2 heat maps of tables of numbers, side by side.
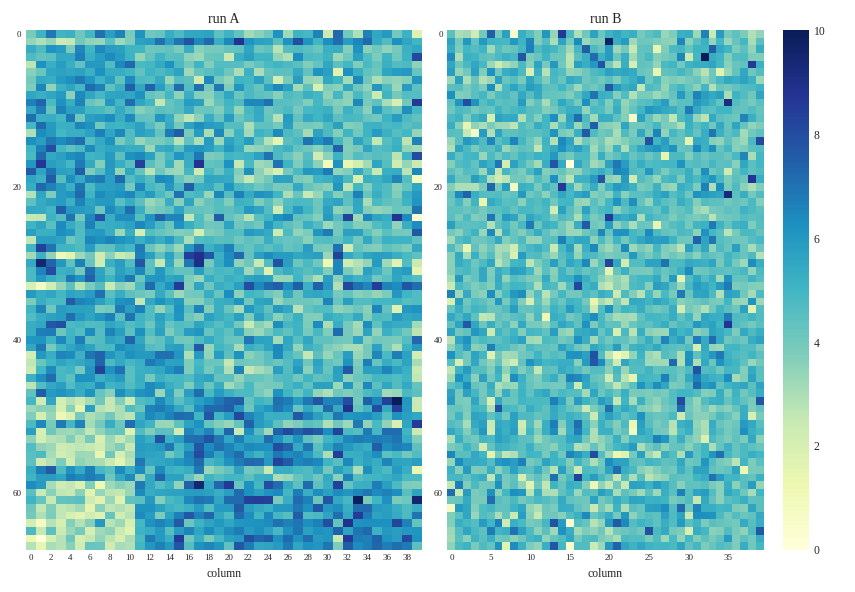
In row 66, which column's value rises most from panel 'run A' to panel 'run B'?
1
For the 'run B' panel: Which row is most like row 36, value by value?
50
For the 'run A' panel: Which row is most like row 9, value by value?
51
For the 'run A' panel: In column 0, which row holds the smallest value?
66
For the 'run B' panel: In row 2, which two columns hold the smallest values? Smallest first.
26, 23
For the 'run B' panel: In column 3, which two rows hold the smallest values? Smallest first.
13, 0
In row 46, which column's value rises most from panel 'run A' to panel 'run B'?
31
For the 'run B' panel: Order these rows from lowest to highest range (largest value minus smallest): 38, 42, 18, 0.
18, 38, 42, 0
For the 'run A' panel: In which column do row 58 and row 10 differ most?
13
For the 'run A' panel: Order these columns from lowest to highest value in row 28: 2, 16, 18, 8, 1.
8, 18, 16, 2, 1
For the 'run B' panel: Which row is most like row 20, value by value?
0
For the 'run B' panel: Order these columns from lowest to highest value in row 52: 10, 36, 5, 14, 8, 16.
5, 14, 36, 10, 8, 16
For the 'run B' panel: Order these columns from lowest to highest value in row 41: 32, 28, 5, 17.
17, 28, 32, 5
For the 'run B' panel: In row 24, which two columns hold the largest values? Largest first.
20, 5
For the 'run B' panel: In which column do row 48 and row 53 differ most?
39
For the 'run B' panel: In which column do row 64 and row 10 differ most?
15
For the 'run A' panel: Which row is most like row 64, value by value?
67
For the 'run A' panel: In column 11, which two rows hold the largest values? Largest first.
17, 30
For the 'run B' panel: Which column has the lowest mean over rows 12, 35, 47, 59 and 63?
10
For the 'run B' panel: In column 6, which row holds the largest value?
49
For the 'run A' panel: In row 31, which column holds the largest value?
2
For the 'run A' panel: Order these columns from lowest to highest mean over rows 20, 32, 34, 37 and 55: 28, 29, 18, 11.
29, 28, 11, 18
